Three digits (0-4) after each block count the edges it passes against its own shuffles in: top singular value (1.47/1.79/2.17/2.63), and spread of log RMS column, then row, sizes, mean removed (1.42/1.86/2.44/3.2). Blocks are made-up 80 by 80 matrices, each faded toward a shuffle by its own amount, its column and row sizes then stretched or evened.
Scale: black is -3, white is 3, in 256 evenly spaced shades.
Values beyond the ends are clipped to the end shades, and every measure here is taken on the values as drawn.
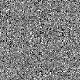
1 2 1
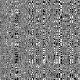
4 4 1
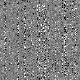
1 4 0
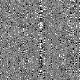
3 3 0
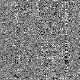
2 3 2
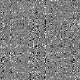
2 4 3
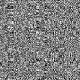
3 2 1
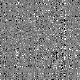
1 3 3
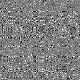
3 0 3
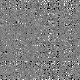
0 3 3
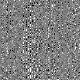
2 4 0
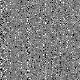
0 3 0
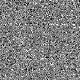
1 0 2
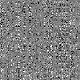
3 3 1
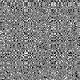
4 1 2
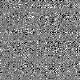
1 2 4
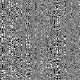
2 4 1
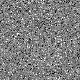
1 0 0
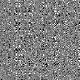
2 3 2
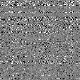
1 2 4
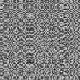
4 1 1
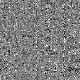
1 3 1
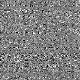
1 0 3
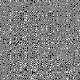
3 3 3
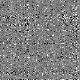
2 3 3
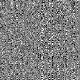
2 3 0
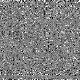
1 1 3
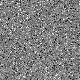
1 0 0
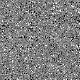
0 2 1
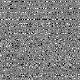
2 1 4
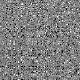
2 2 2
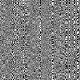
3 4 0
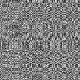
4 2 2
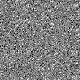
2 0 0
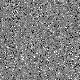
0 1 0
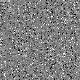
0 2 0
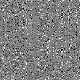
2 2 0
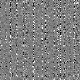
2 4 1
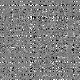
2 3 4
